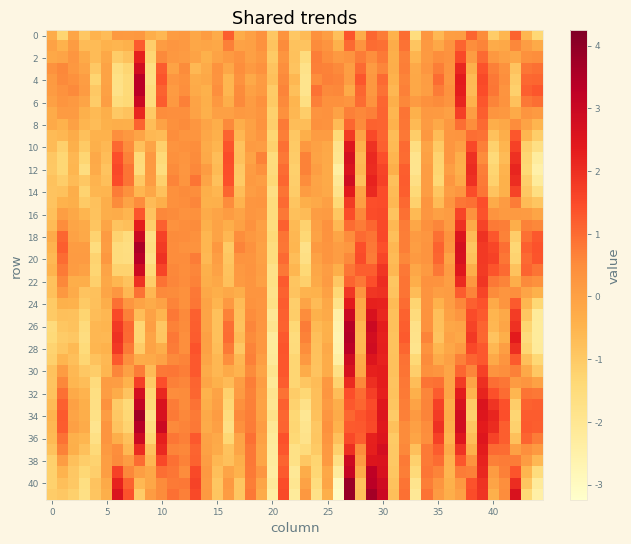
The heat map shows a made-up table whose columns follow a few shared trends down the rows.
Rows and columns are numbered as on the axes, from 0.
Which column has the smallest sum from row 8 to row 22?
20
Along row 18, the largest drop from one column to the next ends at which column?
9
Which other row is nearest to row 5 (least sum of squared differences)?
4
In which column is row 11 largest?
27
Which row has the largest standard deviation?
41
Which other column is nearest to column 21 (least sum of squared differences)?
32
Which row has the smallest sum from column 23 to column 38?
0
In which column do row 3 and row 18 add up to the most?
8
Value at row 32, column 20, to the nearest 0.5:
-2
